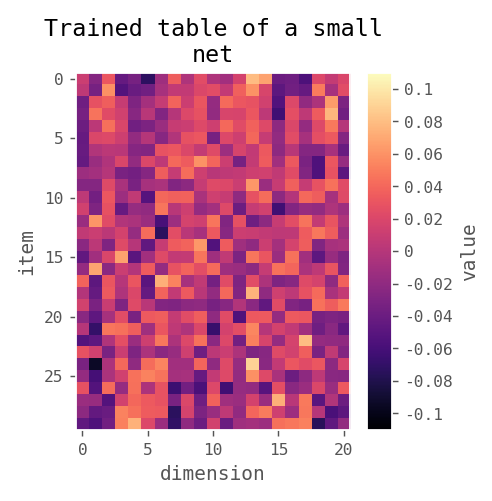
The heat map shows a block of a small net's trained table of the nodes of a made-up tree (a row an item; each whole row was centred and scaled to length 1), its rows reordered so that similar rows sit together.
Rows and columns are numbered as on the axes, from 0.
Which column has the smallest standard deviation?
8
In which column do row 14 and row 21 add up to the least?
10
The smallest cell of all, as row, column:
24, 1
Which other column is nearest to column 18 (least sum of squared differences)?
20
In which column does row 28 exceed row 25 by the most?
17
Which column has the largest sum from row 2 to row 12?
19
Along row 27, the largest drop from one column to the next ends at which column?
18
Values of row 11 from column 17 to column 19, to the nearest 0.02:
-0.02 -0.02 0
